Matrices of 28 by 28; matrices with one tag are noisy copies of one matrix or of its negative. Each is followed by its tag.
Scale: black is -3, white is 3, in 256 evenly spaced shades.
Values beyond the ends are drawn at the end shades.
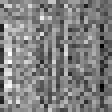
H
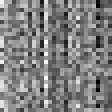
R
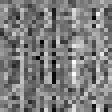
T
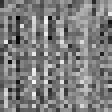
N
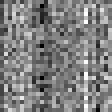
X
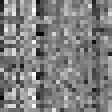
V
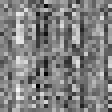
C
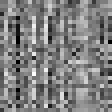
N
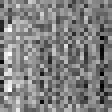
H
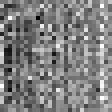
H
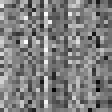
R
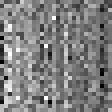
H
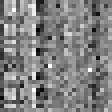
V
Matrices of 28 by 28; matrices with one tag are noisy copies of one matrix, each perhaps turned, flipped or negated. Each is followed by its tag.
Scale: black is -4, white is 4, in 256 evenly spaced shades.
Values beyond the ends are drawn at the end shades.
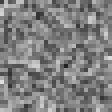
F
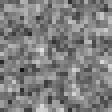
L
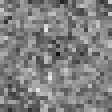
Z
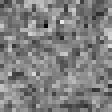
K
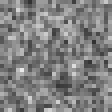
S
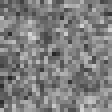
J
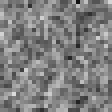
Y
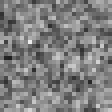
J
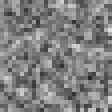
F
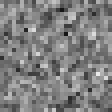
F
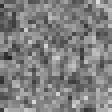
J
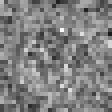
Z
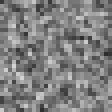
F
